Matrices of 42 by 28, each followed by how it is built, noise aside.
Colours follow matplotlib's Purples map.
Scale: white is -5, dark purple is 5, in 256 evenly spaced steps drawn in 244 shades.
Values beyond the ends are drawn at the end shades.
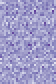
repeating columns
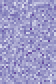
noise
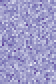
noise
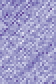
Hankel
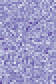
noise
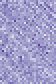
Toeplitz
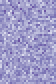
noise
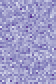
noise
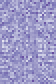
blocks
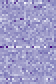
uneven rows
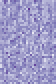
blocks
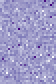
sparse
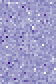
sparse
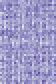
blocks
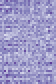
blocks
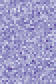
noise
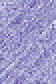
Hankel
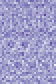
repeating columns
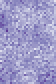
smooth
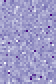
sparse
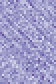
Toeplitz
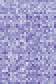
blocks
